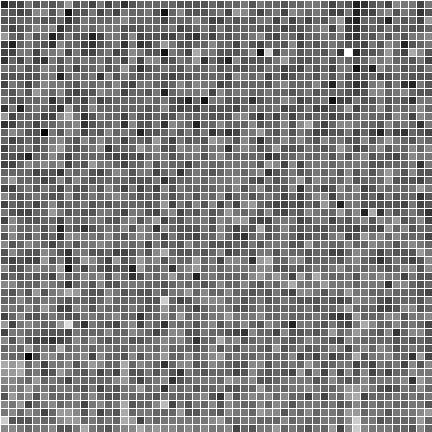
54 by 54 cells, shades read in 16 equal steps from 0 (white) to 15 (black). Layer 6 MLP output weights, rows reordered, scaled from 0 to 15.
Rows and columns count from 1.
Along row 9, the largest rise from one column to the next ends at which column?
45
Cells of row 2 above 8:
36
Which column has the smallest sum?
44
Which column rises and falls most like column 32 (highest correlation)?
52
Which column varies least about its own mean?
19
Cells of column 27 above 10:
4
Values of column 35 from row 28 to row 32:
8 9 9 8 10
